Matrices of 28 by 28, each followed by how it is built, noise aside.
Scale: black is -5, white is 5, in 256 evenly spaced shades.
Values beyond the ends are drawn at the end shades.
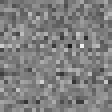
uneven rows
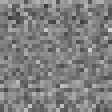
repeating columns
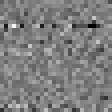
uneven rows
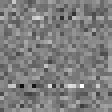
uneven rows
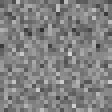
repeating columns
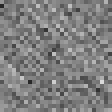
Toeplitz
